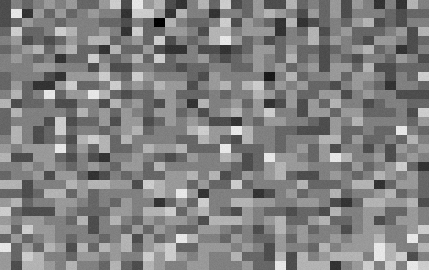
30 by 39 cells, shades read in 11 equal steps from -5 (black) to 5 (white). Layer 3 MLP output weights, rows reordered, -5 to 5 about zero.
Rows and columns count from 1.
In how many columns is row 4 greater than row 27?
16
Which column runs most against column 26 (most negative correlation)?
27
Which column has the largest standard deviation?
15
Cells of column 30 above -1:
16
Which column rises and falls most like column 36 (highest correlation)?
35
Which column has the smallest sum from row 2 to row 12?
12
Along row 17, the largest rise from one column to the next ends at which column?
21
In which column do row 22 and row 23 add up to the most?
17
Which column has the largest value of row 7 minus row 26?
9
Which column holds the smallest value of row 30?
31
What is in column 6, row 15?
3
